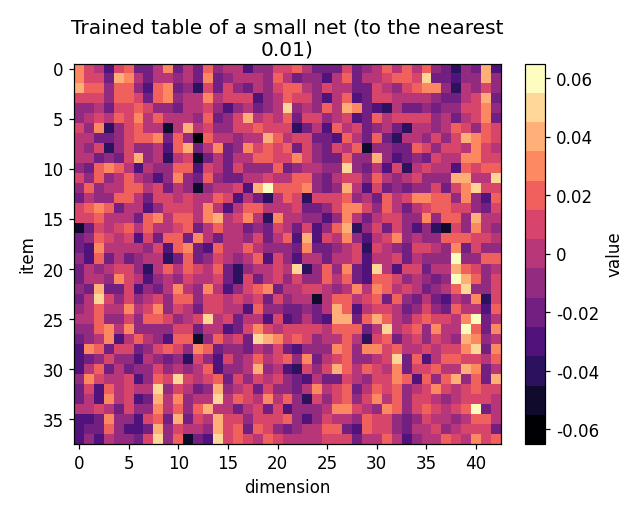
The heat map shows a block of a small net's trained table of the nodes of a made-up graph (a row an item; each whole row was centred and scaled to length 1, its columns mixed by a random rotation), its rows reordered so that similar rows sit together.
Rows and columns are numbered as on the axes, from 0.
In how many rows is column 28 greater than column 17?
12
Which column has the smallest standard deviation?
20
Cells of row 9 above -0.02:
32
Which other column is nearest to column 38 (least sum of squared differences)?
42
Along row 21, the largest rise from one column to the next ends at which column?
38
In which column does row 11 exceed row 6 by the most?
22
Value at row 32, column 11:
0
